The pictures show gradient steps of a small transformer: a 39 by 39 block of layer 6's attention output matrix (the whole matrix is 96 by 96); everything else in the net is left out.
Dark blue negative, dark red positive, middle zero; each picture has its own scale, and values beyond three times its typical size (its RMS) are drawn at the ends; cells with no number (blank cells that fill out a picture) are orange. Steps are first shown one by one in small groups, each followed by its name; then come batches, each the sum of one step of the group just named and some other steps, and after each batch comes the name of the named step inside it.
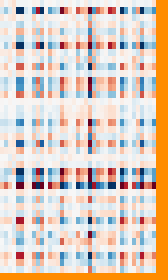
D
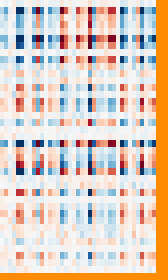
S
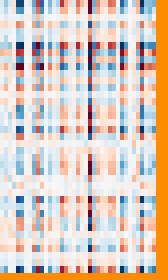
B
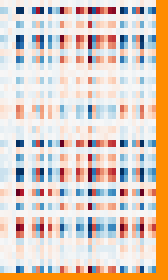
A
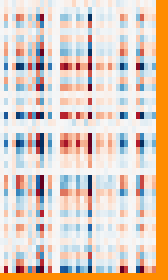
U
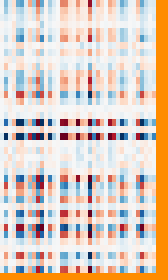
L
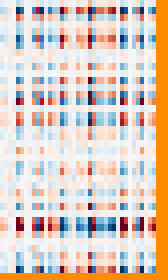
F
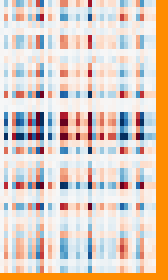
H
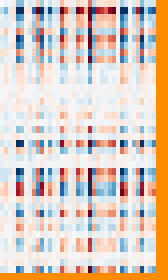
A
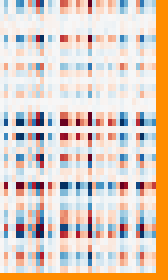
L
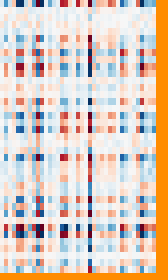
B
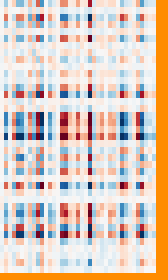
H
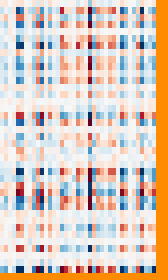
A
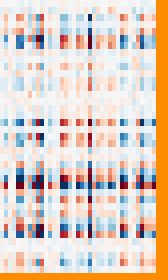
D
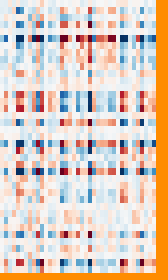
S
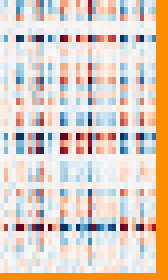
F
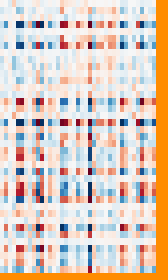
S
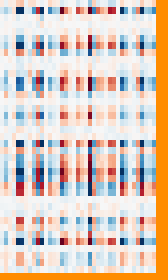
D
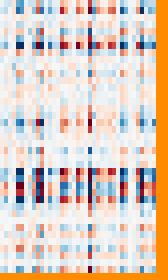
B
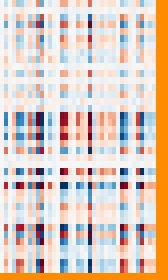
H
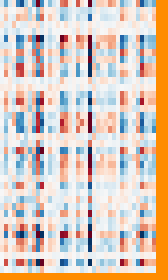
B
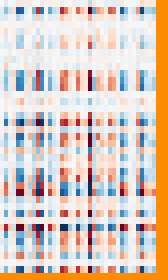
L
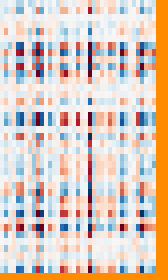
B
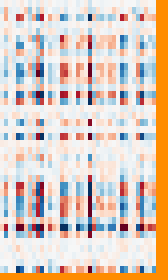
F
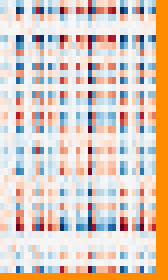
F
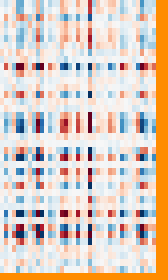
B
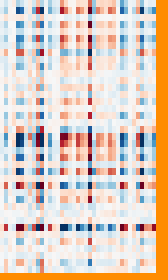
U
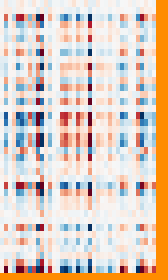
U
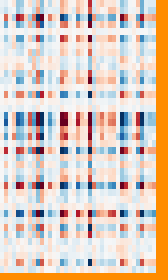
H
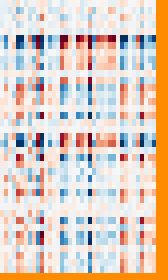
S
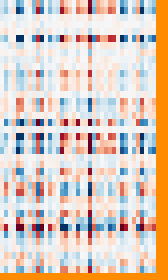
L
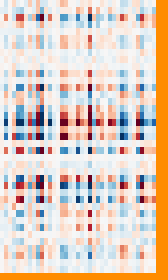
H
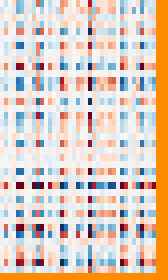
D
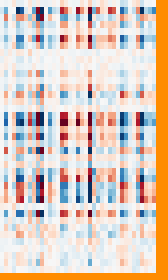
H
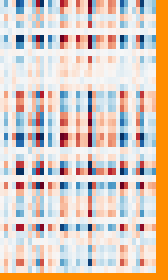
H
